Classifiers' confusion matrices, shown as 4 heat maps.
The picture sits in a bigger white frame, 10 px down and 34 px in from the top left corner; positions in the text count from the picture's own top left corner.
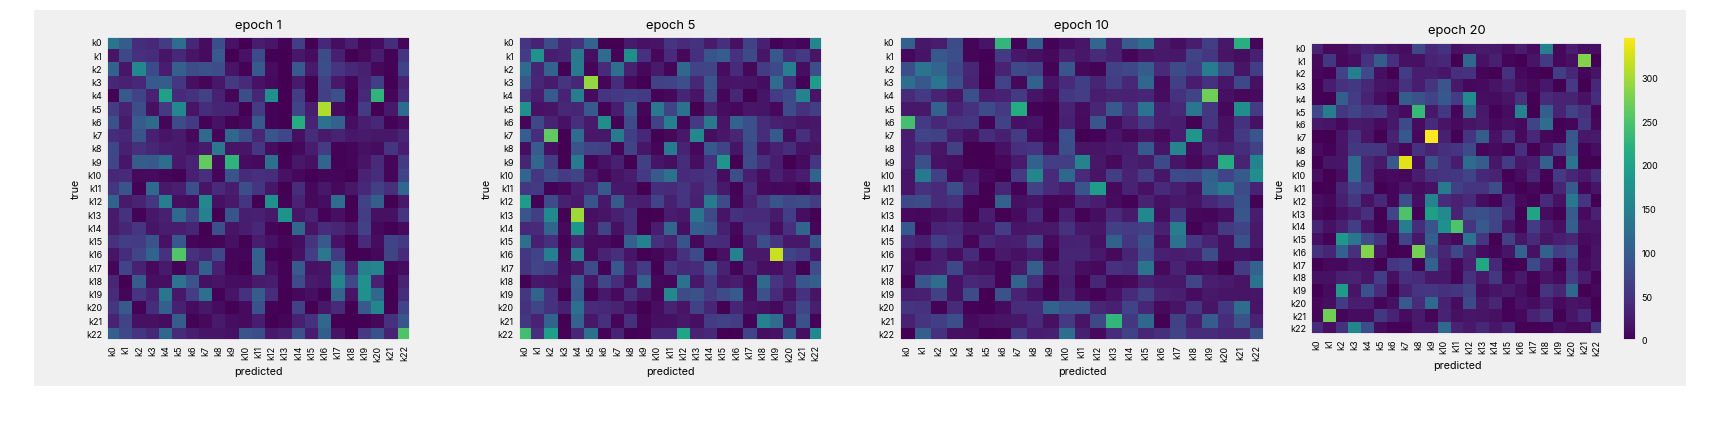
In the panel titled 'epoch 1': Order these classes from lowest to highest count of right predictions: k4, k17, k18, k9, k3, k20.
k18, k3, k17, k20, k4, k9
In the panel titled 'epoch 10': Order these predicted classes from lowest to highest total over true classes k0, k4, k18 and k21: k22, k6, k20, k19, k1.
k20, k22, k1, k6, k19
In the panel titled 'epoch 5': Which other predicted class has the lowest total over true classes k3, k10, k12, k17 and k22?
k6
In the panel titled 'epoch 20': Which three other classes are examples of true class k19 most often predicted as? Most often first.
k2, k20, k4
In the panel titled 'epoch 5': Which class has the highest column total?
k4
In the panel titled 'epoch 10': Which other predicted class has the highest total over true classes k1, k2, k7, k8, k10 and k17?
k22
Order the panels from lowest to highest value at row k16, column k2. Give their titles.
epoch 10, epoch 1, epoch 20, epoch 5
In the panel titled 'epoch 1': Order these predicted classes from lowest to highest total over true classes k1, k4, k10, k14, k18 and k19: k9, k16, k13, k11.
k13, k9, k16, k11
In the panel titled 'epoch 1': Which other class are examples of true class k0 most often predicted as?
k5
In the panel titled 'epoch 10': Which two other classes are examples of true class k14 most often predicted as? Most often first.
k17, k0
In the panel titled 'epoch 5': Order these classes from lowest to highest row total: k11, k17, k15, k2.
k11, k17, k15, k2
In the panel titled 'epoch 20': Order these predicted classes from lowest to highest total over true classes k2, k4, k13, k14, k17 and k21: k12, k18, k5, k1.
k5, k18, k1, k12
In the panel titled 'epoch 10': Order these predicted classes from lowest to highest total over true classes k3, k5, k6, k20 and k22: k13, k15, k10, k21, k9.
k9, k13, k10, k15, k21
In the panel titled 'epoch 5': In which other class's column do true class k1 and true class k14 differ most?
k8
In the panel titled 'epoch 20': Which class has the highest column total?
k9
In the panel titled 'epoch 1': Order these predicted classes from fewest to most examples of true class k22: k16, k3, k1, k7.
k7, k3, k1, k16
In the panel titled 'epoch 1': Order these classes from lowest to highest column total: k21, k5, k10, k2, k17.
k21, k10, k17, k2, k5
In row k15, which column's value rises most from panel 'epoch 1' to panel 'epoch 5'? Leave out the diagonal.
k9
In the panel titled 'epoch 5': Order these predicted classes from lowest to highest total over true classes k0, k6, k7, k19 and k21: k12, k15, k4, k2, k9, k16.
k9, k12, k15, k16, k4, k2
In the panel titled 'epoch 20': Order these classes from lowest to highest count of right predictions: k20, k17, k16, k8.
k20, k8, k17, k16
